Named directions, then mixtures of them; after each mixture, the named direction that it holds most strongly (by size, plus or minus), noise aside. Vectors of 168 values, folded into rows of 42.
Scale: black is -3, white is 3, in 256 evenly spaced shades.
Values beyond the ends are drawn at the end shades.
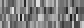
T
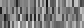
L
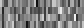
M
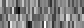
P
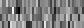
P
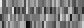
P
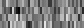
P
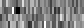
P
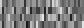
M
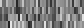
P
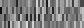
L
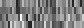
P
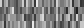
T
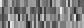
M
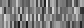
L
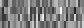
M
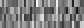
T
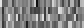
M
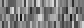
T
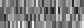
L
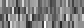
P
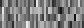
M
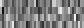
M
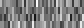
L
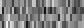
M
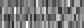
M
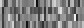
M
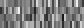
L
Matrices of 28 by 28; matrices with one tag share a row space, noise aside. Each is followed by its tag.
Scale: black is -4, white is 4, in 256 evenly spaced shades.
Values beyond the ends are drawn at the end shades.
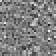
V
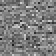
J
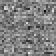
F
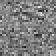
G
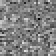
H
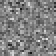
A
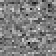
J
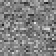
F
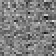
F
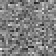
G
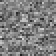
G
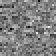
H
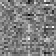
F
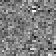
V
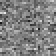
H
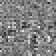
V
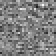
G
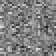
A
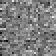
H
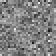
V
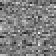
H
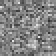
J
